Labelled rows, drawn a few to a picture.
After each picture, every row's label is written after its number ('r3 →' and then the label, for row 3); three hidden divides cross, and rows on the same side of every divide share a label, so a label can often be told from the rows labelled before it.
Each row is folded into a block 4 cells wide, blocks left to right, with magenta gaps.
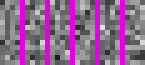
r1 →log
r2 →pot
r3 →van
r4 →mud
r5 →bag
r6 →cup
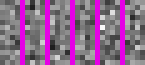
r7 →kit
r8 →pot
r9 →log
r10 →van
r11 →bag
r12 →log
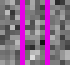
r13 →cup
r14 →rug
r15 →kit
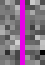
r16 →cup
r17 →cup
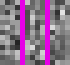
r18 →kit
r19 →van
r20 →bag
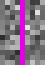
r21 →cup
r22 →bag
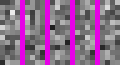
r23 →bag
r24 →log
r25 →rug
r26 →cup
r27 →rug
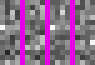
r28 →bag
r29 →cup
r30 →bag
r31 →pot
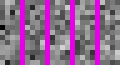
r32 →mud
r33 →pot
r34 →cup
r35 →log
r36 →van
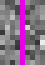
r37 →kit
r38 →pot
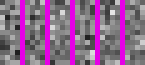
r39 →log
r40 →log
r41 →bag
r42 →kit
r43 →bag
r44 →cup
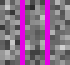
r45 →rug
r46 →pot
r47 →cup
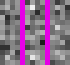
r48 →log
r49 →rug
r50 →kit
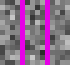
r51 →kit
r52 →log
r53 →cup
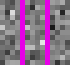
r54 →bag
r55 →pot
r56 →mud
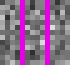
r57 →log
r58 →pot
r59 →bag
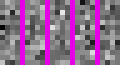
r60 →mud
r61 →cup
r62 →bag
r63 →kit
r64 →rug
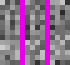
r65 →van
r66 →van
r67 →mud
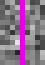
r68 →cup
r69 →kit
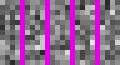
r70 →van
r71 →cup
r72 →kit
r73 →pot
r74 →pot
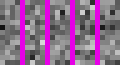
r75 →mud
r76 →pot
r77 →mud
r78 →cup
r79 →mud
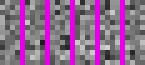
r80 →log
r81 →rug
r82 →kit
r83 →van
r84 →pot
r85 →pot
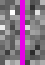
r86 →bag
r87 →bag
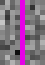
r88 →log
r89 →pot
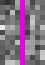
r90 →bag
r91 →van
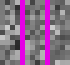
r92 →kit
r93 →van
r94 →bag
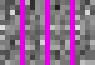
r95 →bag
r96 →pot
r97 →pot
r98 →bag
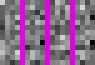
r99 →van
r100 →rug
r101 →cup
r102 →rug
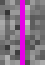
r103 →log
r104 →log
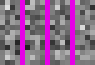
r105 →rug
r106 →rug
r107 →rug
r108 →kit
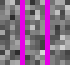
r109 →cup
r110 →kit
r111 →cup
